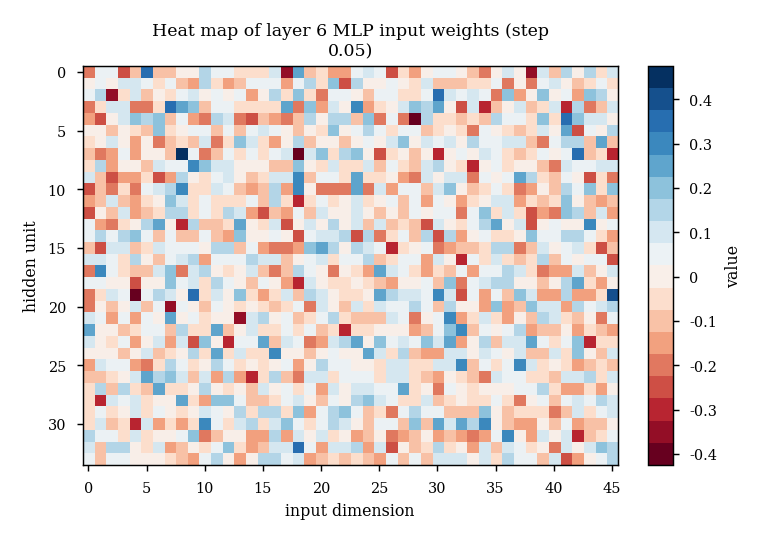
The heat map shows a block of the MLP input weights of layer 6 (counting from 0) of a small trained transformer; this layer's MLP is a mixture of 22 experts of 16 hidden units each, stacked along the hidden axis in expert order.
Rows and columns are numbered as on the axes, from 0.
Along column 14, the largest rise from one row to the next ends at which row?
5
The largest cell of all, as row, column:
7, 8
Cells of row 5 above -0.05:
29
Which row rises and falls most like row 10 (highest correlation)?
0
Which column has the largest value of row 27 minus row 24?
6
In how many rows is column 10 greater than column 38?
18
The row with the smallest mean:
31
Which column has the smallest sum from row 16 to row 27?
4
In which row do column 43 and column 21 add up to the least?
17
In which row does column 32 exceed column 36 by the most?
30
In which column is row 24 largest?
16
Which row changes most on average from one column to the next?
3
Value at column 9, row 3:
0.2
